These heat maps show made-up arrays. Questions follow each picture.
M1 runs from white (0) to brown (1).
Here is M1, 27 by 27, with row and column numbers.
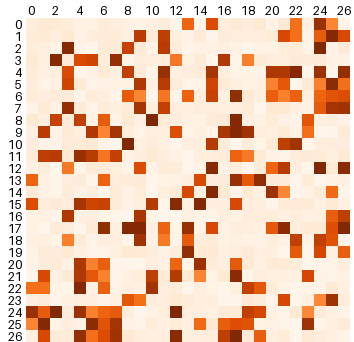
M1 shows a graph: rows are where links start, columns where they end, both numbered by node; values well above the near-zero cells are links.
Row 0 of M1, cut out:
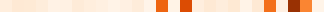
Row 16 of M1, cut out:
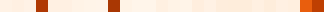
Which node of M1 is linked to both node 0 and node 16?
node 25
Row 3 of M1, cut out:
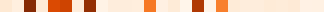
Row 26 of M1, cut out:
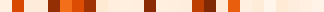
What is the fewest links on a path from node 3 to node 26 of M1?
2
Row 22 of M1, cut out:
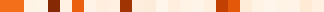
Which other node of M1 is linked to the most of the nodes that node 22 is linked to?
node 24
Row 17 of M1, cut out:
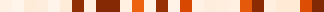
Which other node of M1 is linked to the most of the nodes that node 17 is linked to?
node 6
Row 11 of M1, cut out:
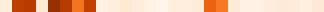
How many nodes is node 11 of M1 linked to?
8
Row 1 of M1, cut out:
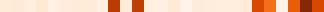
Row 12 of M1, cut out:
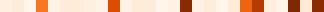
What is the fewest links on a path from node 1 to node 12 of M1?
2
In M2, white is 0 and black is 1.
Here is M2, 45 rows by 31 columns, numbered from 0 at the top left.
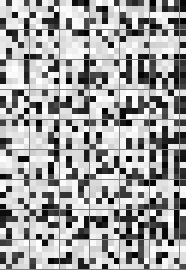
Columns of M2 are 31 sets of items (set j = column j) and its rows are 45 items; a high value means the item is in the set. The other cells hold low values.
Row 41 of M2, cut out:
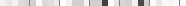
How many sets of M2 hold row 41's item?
2
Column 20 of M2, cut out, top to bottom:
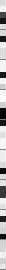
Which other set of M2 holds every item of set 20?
17
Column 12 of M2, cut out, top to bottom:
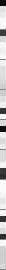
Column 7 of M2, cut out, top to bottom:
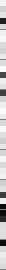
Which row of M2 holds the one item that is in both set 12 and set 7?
36
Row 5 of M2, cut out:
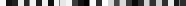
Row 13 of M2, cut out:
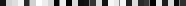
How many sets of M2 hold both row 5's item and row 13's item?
9
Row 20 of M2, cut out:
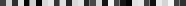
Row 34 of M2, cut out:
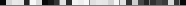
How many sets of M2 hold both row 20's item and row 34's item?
9
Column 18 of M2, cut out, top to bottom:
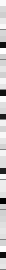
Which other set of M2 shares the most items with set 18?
3
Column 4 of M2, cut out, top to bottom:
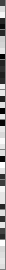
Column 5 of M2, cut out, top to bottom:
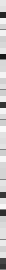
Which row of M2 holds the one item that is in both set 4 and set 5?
9
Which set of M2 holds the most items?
29
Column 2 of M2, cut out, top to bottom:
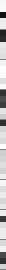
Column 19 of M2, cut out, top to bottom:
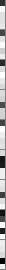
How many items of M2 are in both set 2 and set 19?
5
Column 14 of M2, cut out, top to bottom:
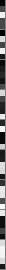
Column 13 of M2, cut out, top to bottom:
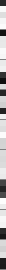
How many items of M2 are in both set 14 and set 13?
9
